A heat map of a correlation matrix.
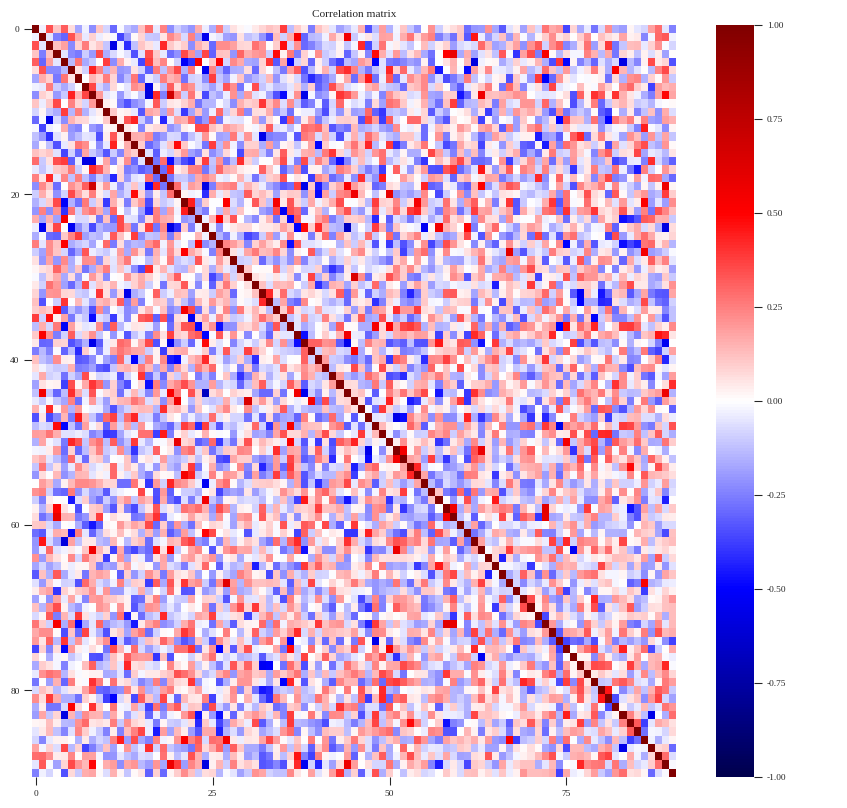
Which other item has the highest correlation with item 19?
8
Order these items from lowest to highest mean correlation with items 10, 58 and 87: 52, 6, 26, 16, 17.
52, 6, 17, 16, 26
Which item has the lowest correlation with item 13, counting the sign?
32
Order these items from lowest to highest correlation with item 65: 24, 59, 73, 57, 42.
73, 59, 42, 24, 57
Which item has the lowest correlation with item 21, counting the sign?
4
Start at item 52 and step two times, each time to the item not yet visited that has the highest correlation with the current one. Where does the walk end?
63
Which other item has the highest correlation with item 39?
45
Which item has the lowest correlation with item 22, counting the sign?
35
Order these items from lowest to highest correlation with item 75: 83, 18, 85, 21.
18, 85, 21, 83
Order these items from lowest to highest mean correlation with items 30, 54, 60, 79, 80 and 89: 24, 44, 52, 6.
24, 6, 52, 44
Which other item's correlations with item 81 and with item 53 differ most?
11
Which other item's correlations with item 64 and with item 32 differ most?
88
